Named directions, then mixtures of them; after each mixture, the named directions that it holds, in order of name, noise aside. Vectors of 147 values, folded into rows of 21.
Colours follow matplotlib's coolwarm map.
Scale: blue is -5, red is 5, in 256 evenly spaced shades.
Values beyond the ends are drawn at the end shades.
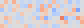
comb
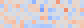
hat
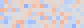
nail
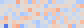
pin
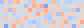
comb, nail, pin.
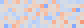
comb, nail, pin.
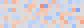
comb, nail, pin.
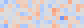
comb, pin.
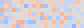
nail.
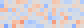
hat, nail, pin.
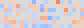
hat.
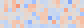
comb, hat, nail.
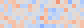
comb, hat.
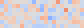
hat.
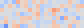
comb, pin.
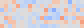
comb, hat.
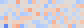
pin.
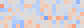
comb, hat, nail.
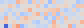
pin.
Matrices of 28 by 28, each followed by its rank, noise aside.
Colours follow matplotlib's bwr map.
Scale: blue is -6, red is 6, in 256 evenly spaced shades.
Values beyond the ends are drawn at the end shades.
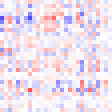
three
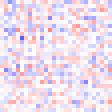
six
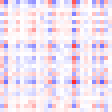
one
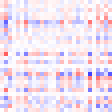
two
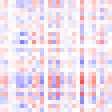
two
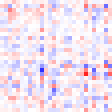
four
